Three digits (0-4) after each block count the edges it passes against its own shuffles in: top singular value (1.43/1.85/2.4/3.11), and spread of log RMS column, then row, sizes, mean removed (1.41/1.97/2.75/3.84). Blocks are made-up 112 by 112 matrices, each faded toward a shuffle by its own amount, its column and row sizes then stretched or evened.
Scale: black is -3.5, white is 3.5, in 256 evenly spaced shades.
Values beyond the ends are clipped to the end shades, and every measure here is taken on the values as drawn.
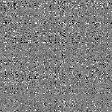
1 3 3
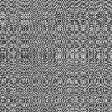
4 3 3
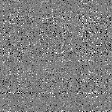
0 3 3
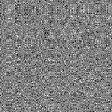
3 1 0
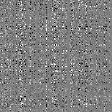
0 4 3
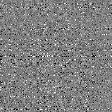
1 2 3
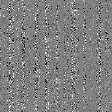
0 4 1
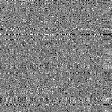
3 0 3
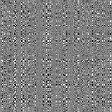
4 4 3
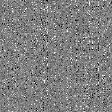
1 3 0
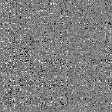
1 3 3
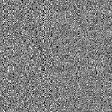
3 3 0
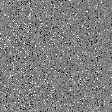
1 2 0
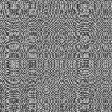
4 3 0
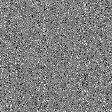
0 2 0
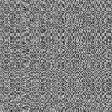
4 3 0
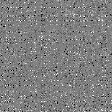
2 2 2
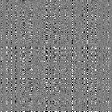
4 4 3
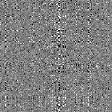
3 3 2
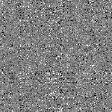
2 2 2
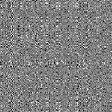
3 3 2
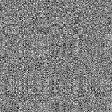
3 1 1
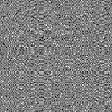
4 1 2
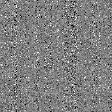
0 3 1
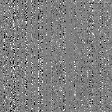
2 4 0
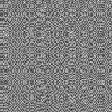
4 0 1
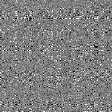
3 2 3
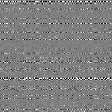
4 1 4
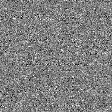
1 0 2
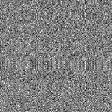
3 1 0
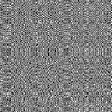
4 3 0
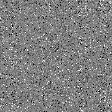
0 2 0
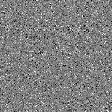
2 0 1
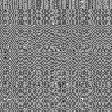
4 0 0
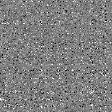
1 2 3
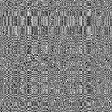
4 3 0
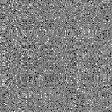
3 1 0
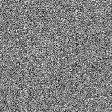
2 0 0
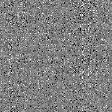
0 3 2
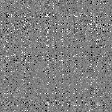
1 3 3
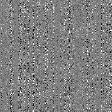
1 4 1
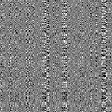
4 4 0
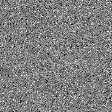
1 1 1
